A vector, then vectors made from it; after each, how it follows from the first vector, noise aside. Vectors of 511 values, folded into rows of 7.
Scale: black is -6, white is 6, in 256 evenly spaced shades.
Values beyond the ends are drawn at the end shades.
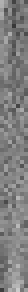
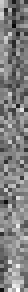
scaled up.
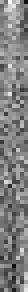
reversed, scaled up.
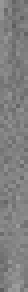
shrunk.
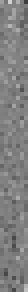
reversed, partly zeroed.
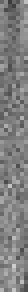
reversed, negated.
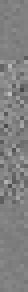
reversed, partly zeroed.
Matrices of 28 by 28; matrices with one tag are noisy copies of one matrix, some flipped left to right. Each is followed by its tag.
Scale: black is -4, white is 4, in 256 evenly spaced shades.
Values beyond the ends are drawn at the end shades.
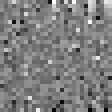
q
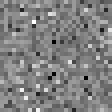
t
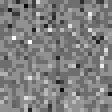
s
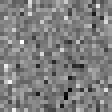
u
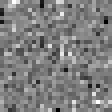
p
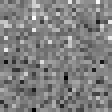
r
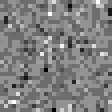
p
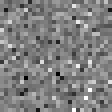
t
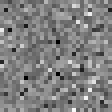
t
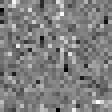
p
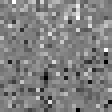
r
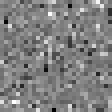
p
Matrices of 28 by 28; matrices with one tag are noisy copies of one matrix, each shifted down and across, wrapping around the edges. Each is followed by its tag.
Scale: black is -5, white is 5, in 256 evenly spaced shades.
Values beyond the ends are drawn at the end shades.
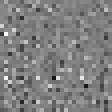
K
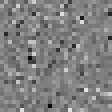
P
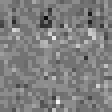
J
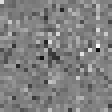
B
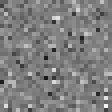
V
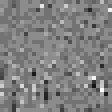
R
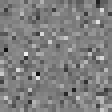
P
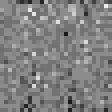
J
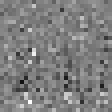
J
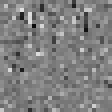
R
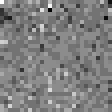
B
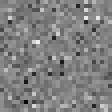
V
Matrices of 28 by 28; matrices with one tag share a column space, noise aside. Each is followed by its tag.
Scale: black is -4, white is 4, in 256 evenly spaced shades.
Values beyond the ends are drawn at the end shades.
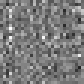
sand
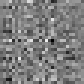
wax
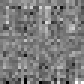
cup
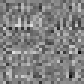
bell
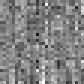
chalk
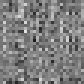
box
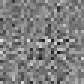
wax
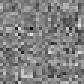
bell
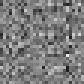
sand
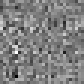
bell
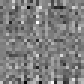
cup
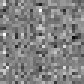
sand
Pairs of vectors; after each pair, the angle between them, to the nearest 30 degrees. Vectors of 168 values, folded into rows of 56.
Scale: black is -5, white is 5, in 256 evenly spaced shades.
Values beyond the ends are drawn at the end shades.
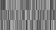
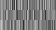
90 degrees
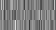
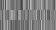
120 degrees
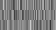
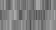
120 degrees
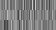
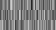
90 degrees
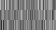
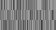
60 degrees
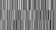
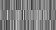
120 degrees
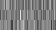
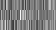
60 degrees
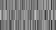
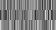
150 degrees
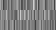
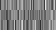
120 degrees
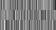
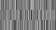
90 degrees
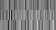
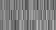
60 degrees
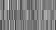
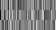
120 degrees
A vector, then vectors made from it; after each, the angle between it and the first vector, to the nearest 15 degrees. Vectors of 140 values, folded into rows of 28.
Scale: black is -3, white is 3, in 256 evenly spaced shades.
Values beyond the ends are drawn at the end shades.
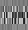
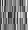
120 degrees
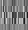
30 degrees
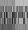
45 degrees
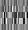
30 degrees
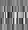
150 degrees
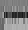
60 degrees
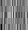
75 degrees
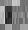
105 degrees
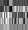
45 degrees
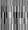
60 degrees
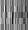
60 degrees
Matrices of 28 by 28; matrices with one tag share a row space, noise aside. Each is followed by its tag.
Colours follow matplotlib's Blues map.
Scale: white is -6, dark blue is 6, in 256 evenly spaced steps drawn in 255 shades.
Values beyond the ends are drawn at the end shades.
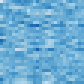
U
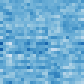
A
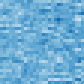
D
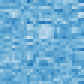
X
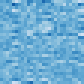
X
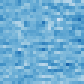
D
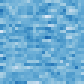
U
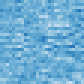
D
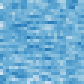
U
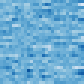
X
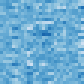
X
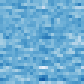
D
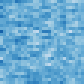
U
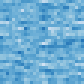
D
